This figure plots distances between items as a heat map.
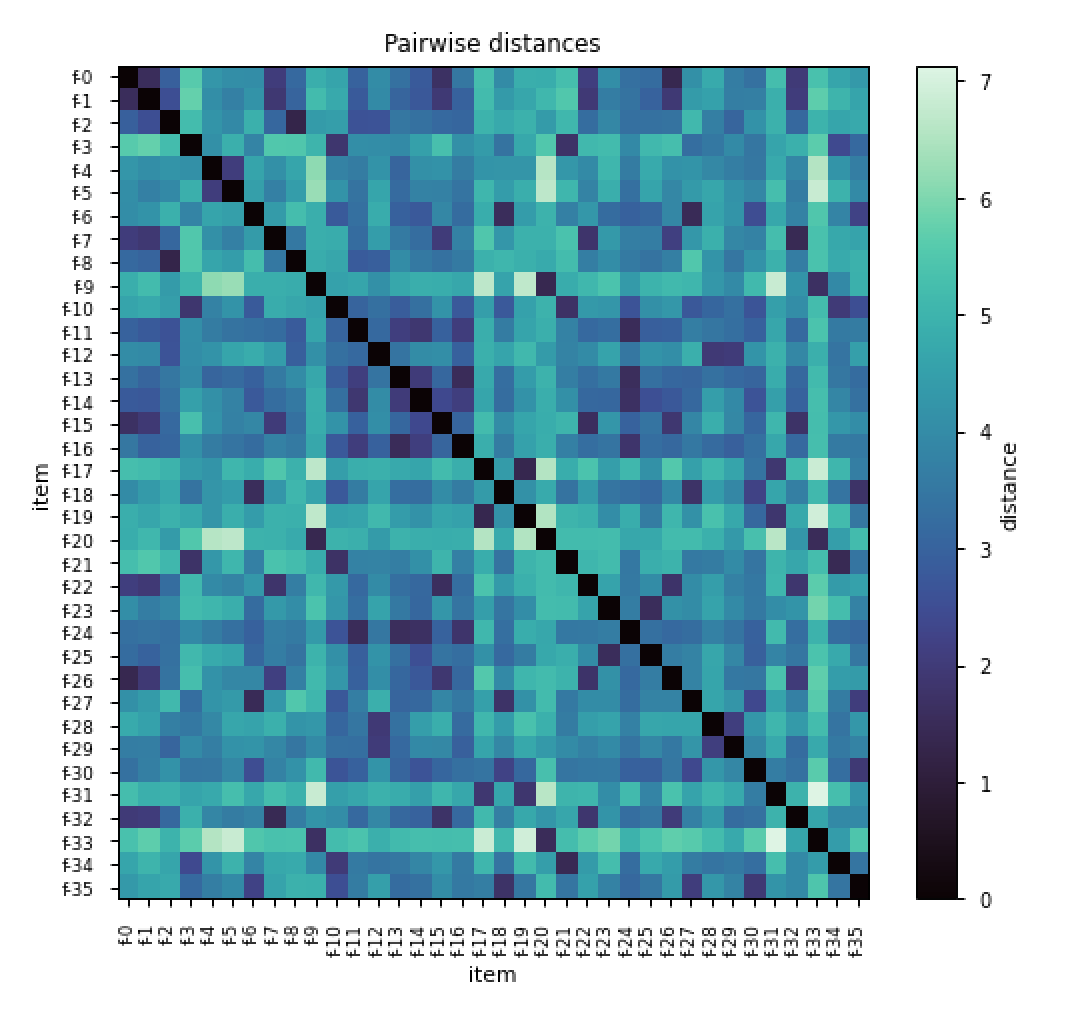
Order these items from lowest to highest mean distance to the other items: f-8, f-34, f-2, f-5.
f-2, f-34, f-8, f-5
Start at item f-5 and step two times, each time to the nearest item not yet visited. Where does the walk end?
f-13
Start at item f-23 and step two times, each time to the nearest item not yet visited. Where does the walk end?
f-14
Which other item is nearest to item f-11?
f-24
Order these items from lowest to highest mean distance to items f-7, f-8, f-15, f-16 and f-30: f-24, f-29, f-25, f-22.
f-22, f-24, f-25, f-29
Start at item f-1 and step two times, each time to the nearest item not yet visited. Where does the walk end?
f-26
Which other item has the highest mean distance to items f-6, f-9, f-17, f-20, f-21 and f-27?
f-5
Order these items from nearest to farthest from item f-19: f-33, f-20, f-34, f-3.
f-3, f-34, f-20, f-33
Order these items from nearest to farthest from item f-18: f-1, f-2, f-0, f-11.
f-11, f-0, f-1, f-2
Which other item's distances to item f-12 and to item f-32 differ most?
f-7
